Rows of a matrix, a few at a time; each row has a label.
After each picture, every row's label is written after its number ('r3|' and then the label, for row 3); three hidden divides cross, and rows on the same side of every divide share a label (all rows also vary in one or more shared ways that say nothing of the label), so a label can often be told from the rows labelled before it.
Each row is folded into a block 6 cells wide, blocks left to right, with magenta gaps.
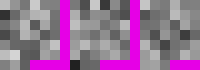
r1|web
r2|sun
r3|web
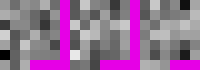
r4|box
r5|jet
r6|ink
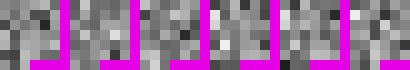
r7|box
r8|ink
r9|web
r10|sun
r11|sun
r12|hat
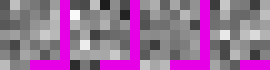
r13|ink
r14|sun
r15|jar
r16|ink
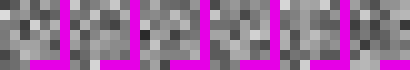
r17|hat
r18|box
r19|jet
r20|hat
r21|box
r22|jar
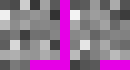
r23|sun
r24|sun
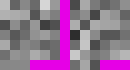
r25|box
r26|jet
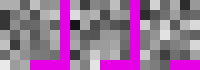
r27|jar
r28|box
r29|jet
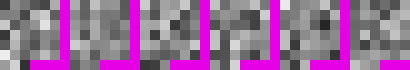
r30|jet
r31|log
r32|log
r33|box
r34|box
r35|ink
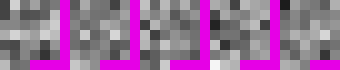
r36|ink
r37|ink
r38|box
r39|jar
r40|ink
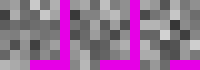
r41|jar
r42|web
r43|web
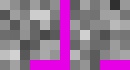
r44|web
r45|jet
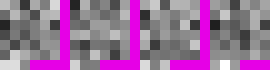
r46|jar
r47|ink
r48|jar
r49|jar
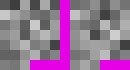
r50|hat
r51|hat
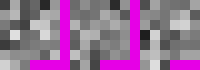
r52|ink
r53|jet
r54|jet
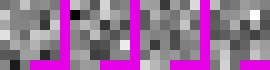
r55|hat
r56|web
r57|jar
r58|web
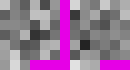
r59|web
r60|jar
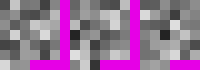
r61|ink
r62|jet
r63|hat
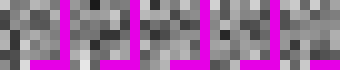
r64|box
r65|web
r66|box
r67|log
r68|jar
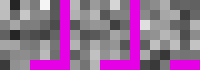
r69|log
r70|box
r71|sun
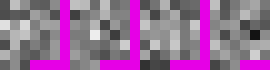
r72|jet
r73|web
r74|sun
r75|log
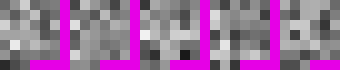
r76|sun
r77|jet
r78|hat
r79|sun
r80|log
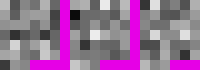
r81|log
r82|jar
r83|ink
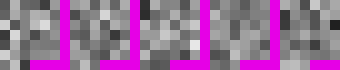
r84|jet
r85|web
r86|jet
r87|hat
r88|jar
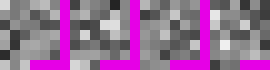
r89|box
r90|ink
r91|web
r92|sun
